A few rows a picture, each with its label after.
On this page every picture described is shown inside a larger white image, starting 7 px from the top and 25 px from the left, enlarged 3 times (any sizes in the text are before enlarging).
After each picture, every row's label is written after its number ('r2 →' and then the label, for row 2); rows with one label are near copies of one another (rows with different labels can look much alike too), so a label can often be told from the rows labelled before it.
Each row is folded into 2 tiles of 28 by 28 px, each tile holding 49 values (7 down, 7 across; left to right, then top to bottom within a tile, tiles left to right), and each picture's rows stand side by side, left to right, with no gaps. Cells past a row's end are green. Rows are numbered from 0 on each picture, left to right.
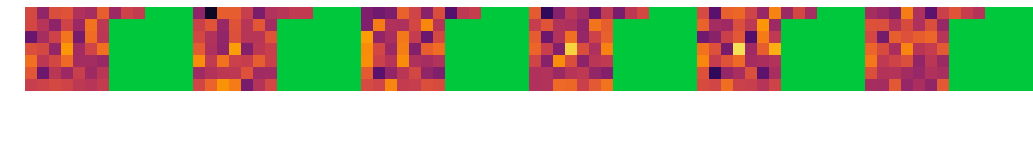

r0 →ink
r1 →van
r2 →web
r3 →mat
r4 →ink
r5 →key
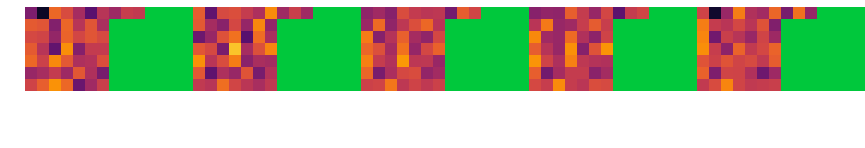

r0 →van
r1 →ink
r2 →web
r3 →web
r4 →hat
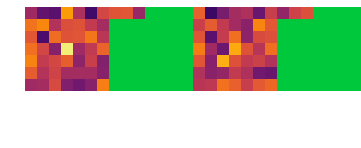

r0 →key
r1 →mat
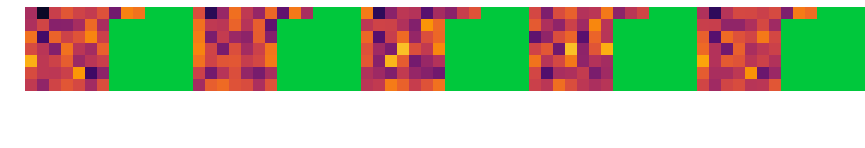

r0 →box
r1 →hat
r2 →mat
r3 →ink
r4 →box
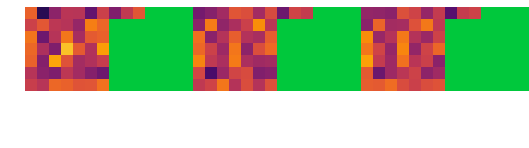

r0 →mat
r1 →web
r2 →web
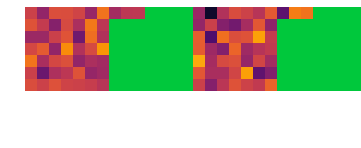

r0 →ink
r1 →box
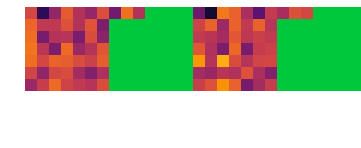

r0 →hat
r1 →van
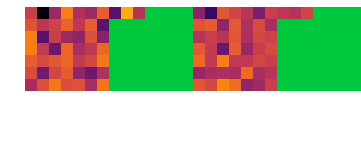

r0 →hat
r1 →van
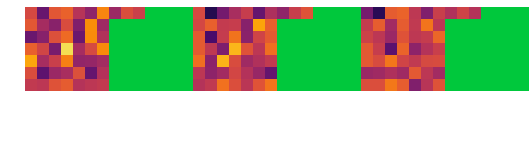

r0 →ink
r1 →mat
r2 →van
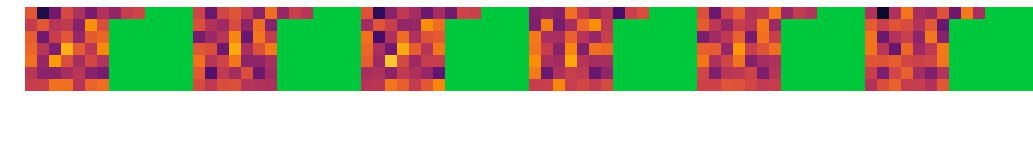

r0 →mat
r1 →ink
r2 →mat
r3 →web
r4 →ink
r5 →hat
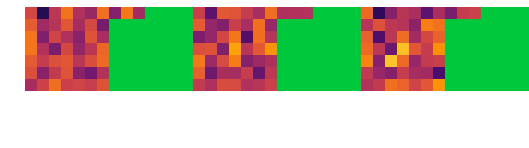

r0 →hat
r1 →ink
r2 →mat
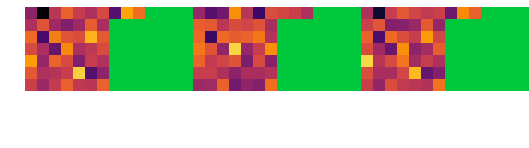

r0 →box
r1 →key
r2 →box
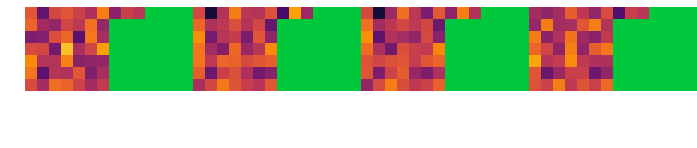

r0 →ink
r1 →hat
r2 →hat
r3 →web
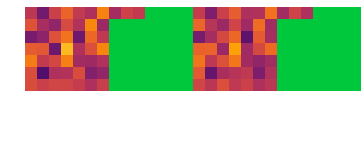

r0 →ink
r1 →ink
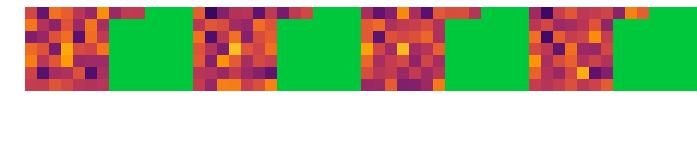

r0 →ink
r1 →mat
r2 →key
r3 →box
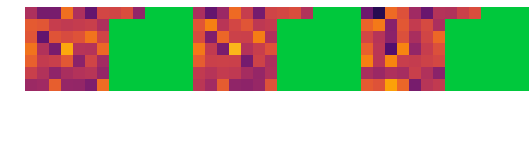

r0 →key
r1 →key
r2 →van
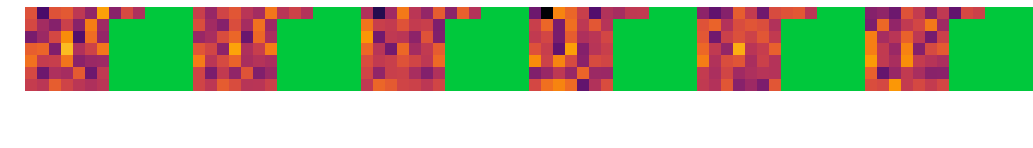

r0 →ink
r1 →ink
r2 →hat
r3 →van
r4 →key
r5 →web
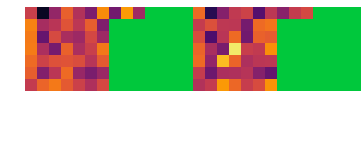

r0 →hat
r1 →mat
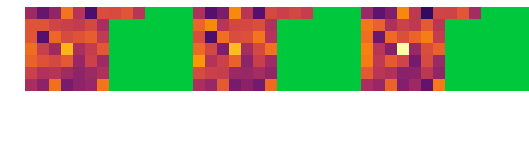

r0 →key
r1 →key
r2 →key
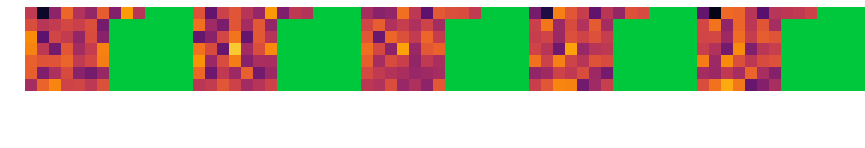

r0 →hat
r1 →ink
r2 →key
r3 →van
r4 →van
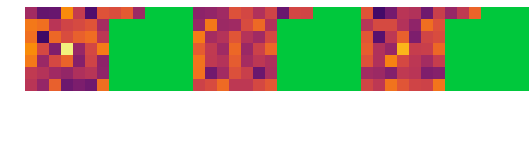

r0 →key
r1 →web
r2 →mat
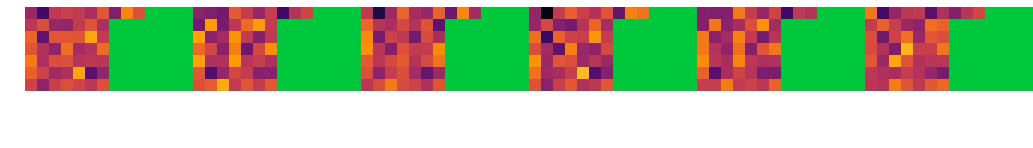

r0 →box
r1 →web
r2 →hat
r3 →box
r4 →web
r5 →mat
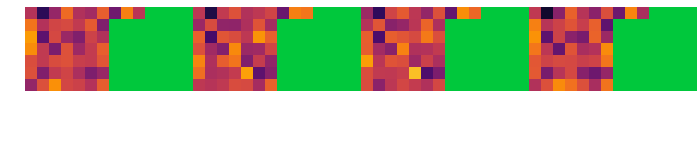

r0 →hat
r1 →box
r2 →box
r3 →hat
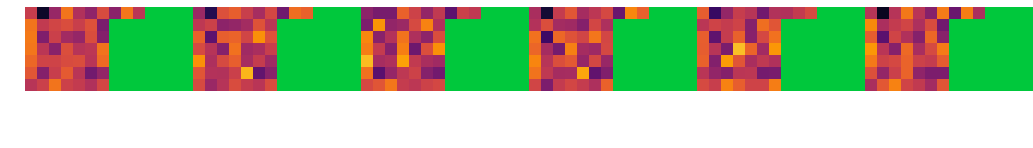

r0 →hat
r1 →box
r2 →web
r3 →box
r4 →mat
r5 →hat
